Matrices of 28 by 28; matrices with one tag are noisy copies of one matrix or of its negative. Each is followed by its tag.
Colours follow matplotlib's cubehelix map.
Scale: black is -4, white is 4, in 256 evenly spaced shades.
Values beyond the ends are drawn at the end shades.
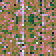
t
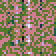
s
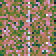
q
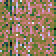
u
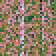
t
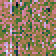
u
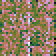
q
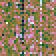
t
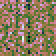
s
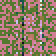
t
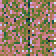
q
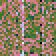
t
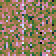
t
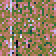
u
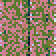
q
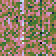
t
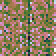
q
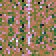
s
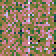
q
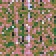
s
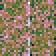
q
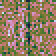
s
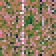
t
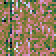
u
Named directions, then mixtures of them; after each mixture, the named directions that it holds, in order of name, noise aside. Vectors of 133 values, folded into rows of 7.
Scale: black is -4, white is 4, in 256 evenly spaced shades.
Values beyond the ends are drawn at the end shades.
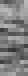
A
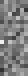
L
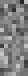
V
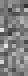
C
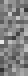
L.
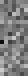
L.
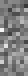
C.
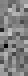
C.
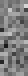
C.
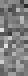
C, V.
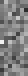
L.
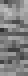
A.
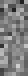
V.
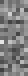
A, L.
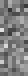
C.
